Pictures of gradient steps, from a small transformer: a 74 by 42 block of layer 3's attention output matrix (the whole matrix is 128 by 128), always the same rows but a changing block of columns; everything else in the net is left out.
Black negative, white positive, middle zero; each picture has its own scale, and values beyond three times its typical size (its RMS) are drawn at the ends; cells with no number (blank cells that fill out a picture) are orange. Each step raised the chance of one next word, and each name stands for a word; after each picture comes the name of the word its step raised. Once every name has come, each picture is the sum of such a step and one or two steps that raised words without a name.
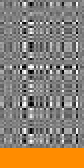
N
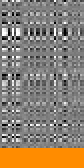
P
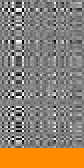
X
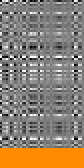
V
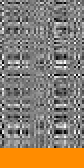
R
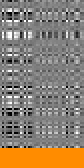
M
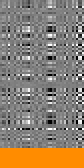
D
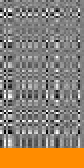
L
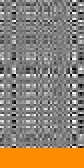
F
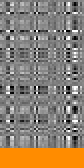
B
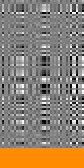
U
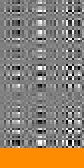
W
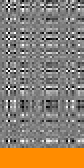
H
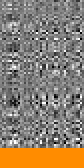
N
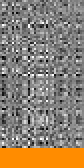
F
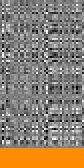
B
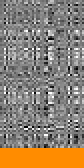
B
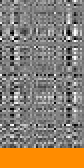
P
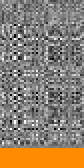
D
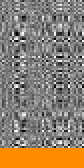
V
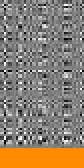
H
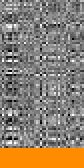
F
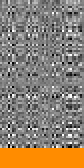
D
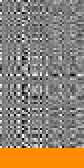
F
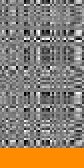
W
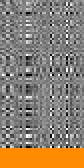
F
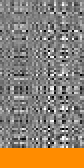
B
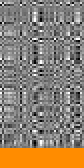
R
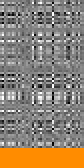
L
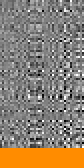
L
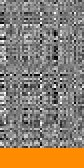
F
